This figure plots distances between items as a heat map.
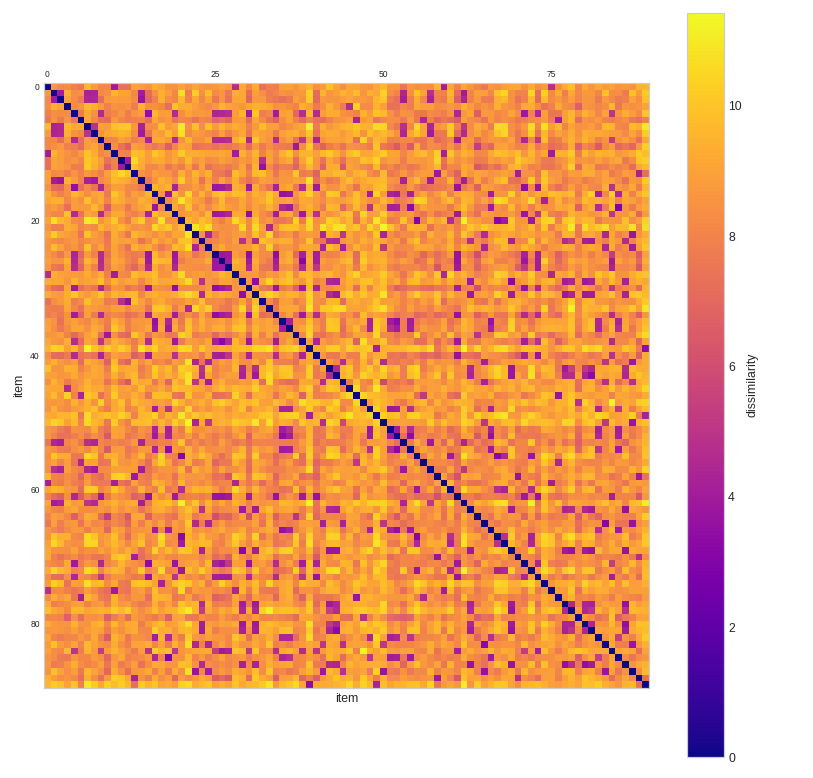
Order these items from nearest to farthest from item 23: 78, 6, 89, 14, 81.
81, 78, 14, 6, 89
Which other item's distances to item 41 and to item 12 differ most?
32
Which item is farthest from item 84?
47
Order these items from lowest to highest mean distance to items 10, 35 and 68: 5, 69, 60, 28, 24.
60, 28, 5, 24, 69
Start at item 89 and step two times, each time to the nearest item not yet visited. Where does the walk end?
49
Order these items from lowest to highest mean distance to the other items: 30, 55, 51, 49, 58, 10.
30, 51, 58, 55, 10, 49
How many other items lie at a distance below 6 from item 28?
4
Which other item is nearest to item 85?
18
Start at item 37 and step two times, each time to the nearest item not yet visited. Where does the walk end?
64
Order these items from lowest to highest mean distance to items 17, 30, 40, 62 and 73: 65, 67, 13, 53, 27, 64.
27, 53, 64, 13, 65, 67
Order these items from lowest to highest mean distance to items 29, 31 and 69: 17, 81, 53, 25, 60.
81, 53, 25, 17, 60
